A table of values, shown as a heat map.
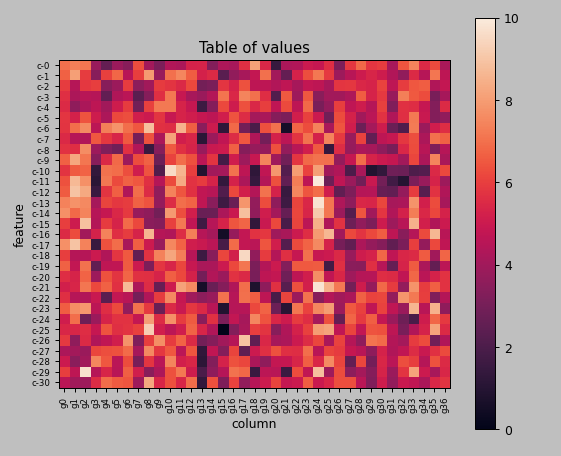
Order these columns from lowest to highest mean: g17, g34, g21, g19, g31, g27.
g21, g31, g27, g34, g19, g17
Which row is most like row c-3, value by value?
c-22
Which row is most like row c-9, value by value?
c-1
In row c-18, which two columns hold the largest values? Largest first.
g17, g10
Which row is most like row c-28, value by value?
c-7
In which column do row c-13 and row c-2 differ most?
g24
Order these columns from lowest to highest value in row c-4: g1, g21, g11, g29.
g1, g29, g11, g21
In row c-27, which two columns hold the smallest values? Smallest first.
g13, g17
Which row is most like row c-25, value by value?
c-16
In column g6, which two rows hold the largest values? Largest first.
c-21, c-26
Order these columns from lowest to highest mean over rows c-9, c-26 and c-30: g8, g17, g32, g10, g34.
g32, g34, g17, g10, g8
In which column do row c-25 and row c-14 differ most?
g8
